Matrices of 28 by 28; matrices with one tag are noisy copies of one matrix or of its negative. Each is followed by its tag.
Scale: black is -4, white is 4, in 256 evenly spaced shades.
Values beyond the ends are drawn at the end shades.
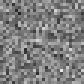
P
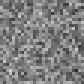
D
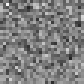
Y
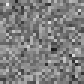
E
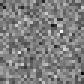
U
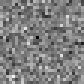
Y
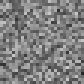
E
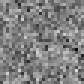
D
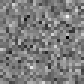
P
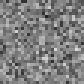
Y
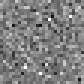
U
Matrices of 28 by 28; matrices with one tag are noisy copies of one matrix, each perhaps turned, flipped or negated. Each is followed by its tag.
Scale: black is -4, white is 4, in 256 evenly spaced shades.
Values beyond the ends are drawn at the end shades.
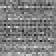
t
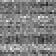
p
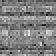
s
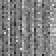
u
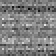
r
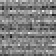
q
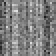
r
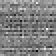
t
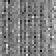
t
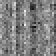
s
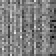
u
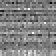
u
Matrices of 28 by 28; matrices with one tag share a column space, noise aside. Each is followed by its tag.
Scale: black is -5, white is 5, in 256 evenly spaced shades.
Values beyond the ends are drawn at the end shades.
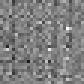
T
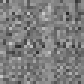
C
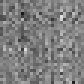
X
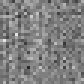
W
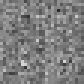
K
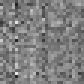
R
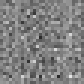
T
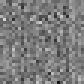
X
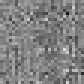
X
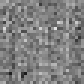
R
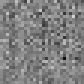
W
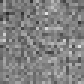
C
